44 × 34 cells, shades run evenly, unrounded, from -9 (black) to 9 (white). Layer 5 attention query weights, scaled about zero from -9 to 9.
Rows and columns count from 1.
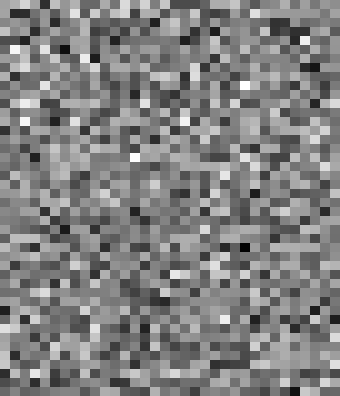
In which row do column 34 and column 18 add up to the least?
36
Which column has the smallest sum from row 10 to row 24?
14
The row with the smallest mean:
25
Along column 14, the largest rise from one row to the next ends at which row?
18
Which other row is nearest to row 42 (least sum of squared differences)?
27
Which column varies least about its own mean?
24
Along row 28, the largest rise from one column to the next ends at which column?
26
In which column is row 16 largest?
32
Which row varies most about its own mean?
12
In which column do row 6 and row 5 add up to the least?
7
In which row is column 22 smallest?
4
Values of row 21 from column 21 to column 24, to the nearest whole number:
-3 2 -3 -1
